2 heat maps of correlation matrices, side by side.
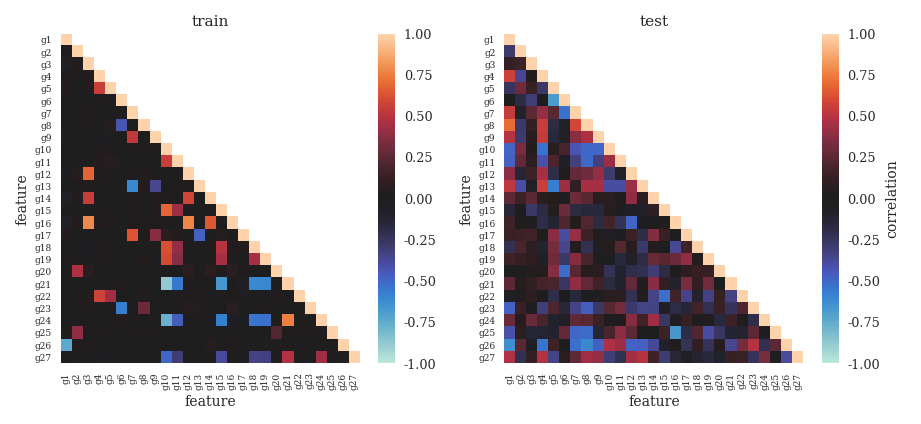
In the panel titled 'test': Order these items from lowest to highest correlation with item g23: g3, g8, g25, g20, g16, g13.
g8, g13, g16, g3, g20, g25
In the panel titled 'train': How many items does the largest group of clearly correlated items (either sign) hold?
8
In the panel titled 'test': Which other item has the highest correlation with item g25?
g11
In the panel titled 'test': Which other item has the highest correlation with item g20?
g5
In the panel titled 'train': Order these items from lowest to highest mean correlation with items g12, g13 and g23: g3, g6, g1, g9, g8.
g6, g9, g1, g8, g3
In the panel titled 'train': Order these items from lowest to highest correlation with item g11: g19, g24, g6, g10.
g24, g6, g19, g10
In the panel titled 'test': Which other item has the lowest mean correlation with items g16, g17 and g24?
g25
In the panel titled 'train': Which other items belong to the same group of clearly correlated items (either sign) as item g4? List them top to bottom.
g5, g22
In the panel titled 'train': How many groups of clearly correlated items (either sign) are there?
7
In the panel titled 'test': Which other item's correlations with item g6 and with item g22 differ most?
g15
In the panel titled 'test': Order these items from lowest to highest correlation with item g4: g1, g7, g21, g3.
g3, g21, g7, g1
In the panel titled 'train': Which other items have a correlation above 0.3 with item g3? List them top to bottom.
g12, g14, g16
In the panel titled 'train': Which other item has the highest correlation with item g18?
g10
